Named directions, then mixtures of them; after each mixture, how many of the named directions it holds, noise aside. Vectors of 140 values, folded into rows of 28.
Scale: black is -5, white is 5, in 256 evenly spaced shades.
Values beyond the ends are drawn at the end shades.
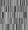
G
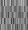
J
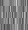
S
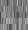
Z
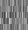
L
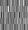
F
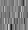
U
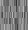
one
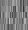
four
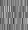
four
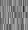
three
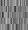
two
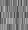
one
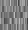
four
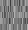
four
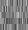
one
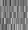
one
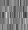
four
